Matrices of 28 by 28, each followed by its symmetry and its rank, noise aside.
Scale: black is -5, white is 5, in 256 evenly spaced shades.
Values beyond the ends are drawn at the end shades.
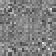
symmetric, rank four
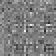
symmetric, rank three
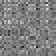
no symmetry, rank three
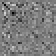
symmetric, rank four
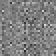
antisymmetric, rank four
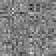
no symmetry, rank four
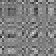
symmetric, rank two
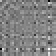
symmetric, rank three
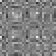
symmetric, rank two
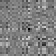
symmetric, rank two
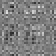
antisymmetric, rank two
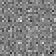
symmetric, rank four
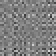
antisymmetric, rank two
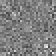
symmetric, rank three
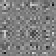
symmetric, rank three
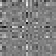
antisymmetric, rank two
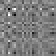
symmetric, rank two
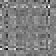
antisymmetric, rank two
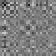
symmetric, rank two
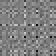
symmetric, rank two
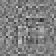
antisymmetric, rank four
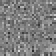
no symmetry, rank four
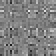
antisymmetric, rank two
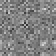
symmetric, rank four
